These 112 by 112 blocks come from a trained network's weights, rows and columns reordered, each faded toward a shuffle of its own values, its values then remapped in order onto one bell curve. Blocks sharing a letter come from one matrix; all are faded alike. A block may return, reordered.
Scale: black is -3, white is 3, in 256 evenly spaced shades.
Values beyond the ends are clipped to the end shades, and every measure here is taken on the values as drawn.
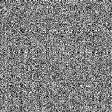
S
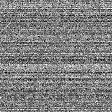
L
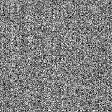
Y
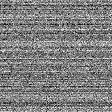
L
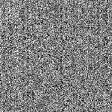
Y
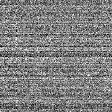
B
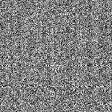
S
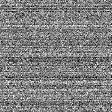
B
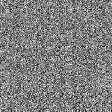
S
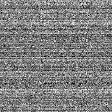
B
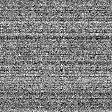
B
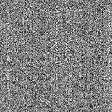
Y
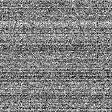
B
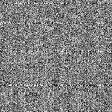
S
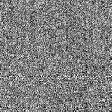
S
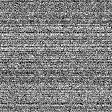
L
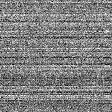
L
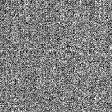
Y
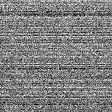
L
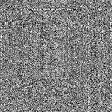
Y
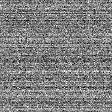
B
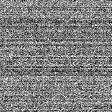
B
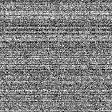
L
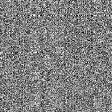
S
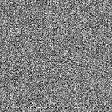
S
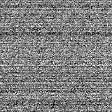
B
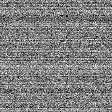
B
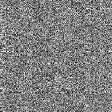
S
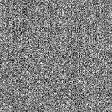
Y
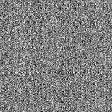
Y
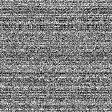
L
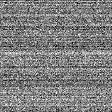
B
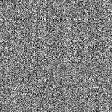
S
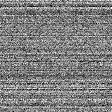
L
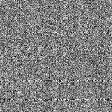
S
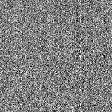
Y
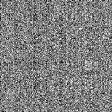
Y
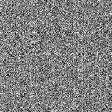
S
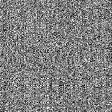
S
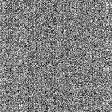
Y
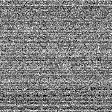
B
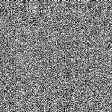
S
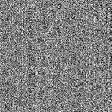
Y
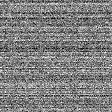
L
